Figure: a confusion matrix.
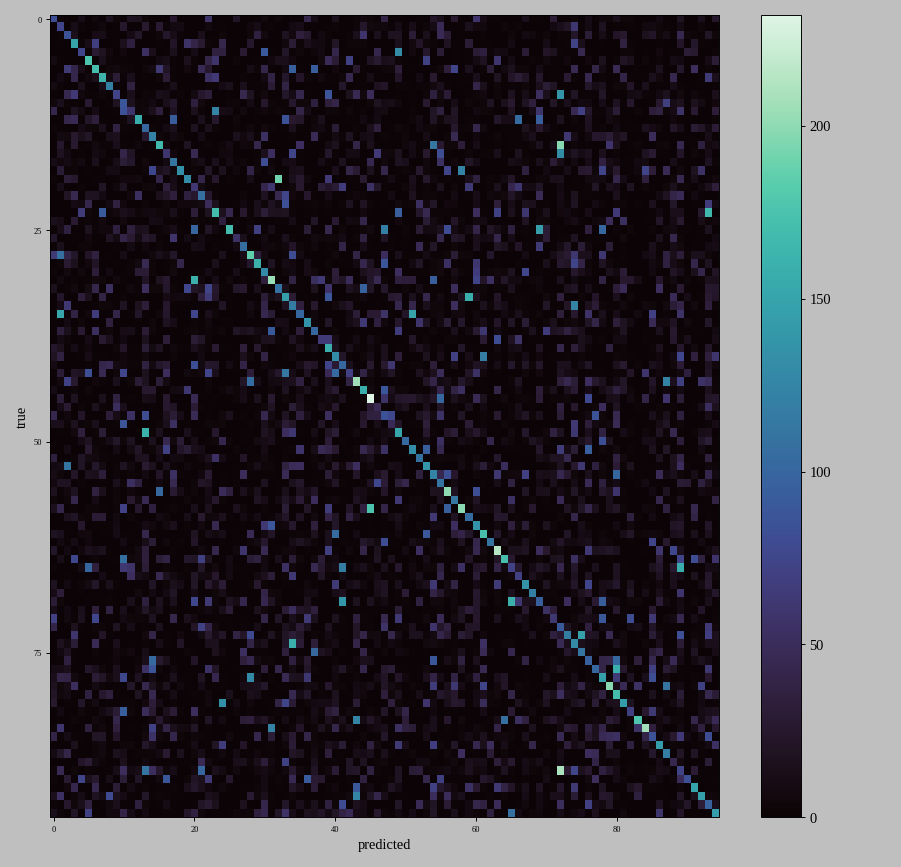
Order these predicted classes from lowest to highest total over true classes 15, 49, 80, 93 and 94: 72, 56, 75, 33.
75, 56, 33, 72
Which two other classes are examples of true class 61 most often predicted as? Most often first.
40, 53
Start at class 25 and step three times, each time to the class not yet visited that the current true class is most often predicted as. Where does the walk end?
89
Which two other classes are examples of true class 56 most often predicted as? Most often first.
15, 60
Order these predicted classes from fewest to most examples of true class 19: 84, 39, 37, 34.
37, 34, 84, 39
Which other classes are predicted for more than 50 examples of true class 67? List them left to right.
40, 54, 63, 76
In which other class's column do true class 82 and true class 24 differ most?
10
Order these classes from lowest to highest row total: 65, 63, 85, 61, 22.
22, 61, 85, 63, 65
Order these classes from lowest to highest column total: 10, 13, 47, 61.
61, 10, 47, 13
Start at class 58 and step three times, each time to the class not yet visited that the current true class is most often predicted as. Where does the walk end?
46
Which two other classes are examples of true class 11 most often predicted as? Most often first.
23, 10
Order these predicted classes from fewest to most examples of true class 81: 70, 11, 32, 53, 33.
11, 70, 32, 53, 33
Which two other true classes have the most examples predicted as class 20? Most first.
31, 25
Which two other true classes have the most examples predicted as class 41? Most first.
69, 65
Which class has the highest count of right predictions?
45
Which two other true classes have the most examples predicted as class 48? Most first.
47, 41
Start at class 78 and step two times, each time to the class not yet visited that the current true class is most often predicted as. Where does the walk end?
1
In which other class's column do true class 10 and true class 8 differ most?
87
